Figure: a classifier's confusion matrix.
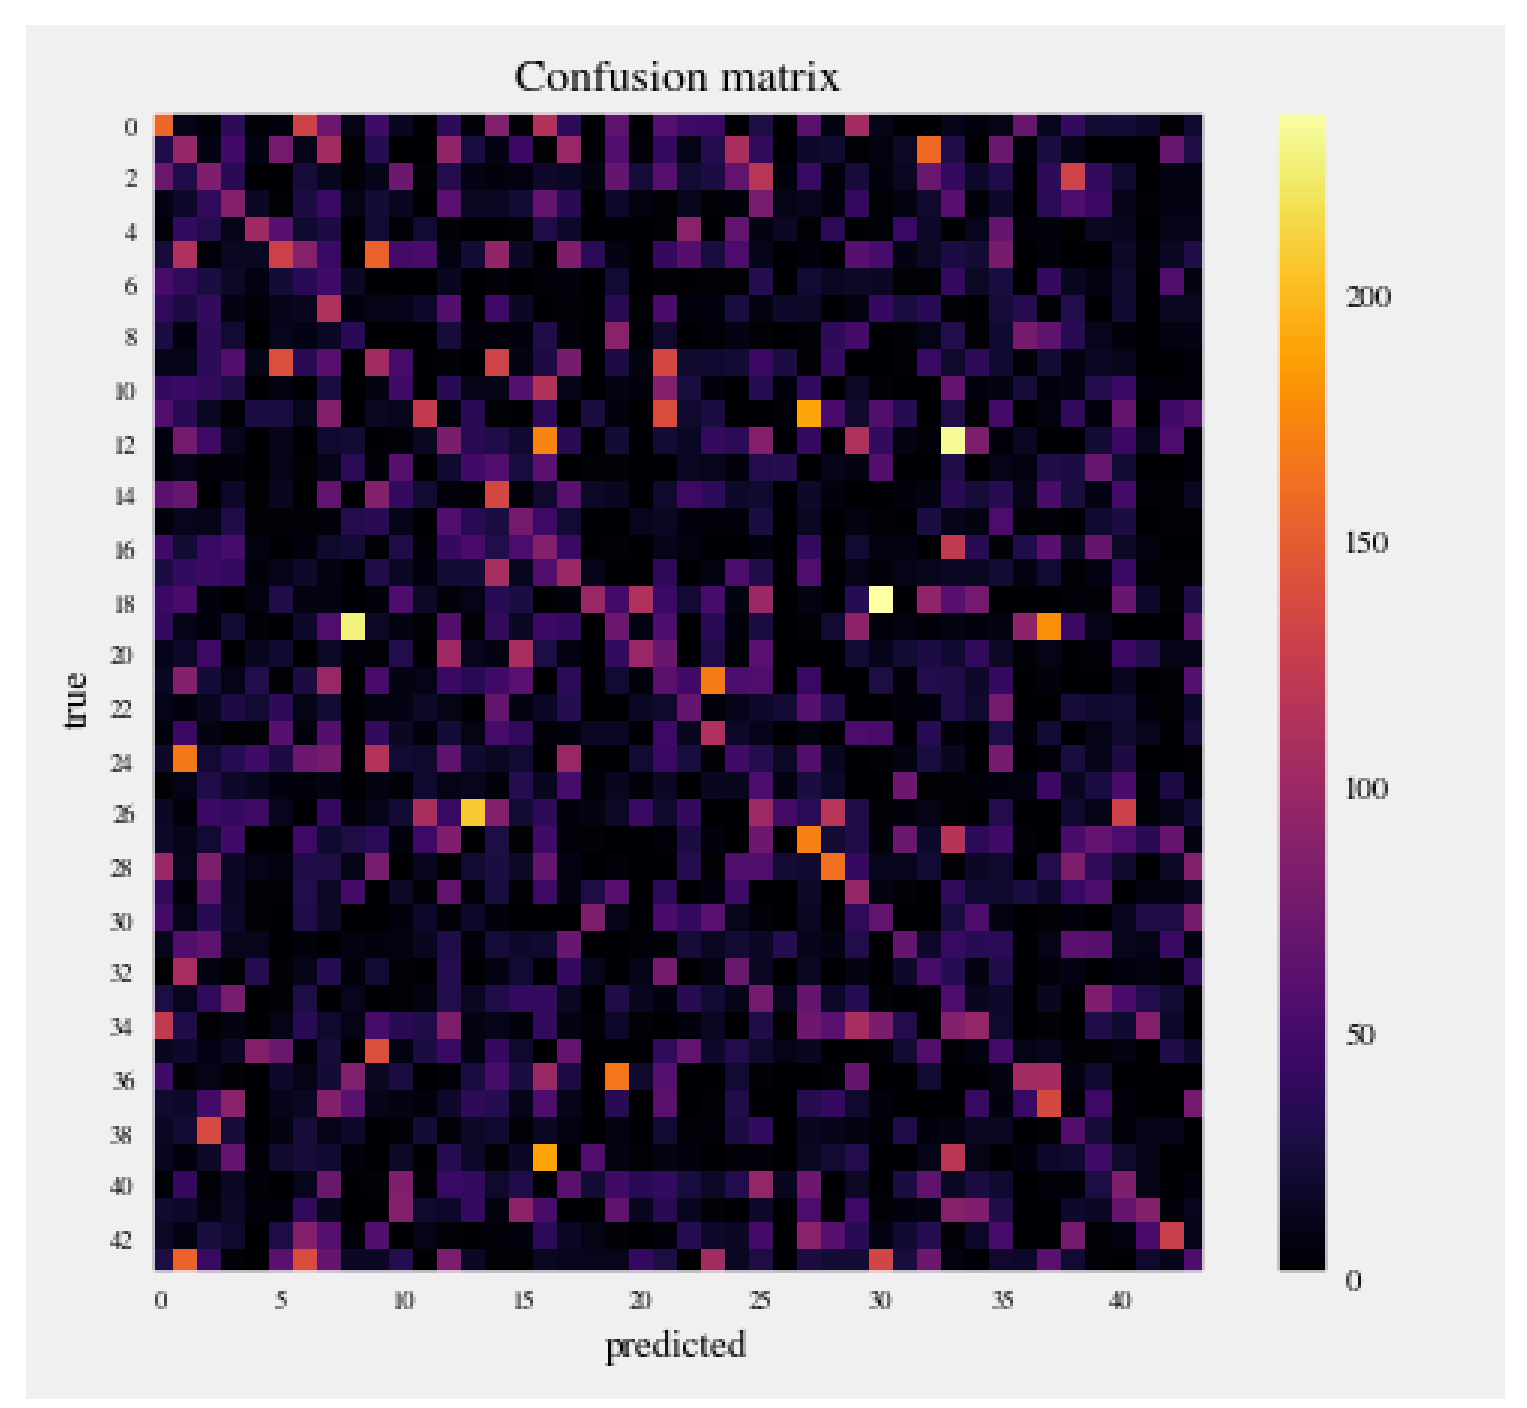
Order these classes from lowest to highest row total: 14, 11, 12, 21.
14, 21, 11, 12
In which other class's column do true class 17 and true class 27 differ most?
33
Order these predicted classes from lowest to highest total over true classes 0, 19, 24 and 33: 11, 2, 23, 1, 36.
11, 2, 23, 36, 1
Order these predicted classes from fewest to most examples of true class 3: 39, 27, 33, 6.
27, 6, 39, 33
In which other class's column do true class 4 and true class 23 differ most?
22
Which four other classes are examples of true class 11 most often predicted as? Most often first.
27, 21, 7, 40
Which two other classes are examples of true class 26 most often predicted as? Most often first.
13, 40
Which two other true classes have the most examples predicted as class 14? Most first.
9, 17
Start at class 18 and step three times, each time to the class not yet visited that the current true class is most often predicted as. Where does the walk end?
1
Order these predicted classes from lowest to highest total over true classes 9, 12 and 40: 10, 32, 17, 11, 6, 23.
11, 6, 23, 32, 10, 17
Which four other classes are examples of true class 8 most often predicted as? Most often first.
19, 36, 37, 29
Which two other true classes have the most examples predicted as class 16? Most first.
39, 12
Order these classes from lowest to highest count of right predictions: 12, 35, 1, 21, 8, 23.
8, 35, 21, 12, 1, 23
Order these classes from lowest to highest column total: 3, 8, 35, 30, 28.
8, 28, 30, 3, 35
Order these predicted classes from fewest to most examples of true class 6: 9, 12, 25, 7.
9, 12, 25, 7
